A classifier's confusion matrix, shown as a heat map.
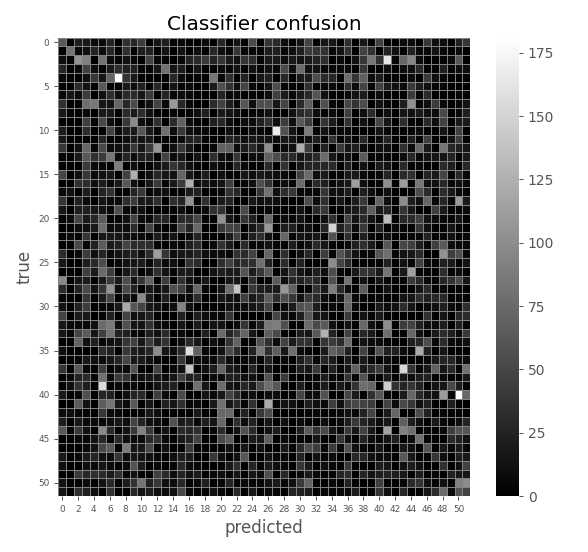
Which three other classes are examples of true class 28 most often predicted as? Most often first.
22, 6, 34
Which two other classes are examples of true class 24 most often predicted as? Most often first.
12, 48
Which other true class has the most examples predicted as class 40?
18
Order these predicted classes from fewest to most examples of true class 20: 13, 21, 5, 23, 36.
21, 13, 23, 36, 5
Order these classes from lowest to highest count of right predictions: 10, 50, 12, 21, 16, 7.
21, 10, 7, 50, 12, 16
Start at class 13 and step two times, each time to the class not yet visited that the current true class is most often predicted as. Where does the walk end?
32
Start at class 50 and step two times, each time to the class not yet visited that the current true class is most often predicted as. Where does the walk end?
48
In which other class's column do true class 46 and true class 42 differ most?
8
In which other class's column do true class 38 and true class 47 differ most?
5
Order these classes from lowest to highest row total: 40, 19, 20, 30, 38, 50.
19, 38, 50, 30, 20, 40
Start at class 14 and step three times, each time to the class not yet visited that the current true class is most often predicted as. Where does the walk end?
41
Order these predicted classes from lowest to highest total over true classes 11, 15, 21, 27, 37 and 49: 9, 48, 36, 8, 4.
4, 48, 8, 36, 9
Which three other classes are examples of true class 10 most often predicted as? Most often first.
27, 31, 13
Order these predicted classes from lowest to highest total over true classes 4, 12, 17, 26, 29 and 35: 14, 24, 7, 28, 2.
2, 14, 24, 28, 7
